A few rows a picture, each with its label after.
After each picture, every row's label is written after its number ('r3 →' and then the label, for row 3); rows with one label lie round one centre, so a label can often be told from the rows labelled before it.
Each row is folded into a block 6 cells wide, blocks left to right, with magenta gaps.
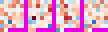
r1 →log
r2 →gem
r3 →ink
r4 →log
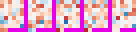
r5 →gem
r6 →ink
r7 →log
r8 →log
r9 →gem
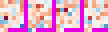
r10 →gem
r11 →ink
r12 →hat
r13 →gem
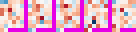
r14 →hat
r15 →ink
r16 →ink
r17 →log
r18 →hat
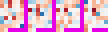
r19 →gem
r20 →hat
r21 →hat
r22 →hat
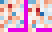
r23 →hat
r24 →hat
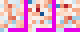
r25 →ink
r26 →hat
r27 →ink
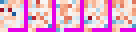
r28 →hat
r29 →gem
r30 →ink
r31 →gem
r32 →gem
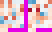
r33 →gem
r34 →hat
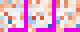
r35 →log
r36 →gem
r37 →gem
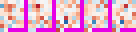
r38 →ink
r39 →ink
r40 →log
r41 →log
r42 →log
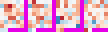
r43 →ink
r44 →ink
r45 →gem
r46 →log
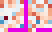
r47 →gem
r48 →log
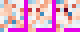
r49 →ink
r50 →hat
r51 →hat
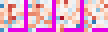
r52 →ink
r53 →ink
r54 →gem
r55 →log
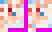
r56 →hat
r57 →hat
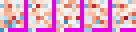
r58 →ink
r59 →ink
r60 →log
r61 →ink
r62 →ink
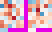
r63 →ink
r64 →hat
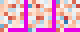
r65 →log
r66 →ink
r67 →log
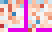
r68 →hat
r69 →log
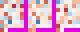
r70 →log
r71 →log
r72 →hat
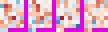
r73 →ink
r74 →ink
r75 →gem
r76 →log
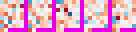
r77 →log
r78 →log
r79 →hat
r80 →gem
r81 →gem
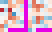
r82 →hat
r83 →ink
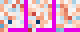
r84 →log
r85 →log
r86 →ink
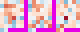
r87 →ink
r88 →ink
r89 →log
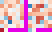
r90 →log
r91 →ink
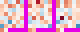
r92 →log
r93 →gem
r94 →gem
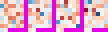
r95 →ink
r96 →hat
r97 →gem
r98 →hat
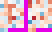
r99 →ink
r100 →gem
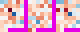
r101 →hat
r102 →log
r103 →hat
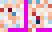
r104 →hat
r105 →log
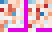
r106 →hat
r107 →hat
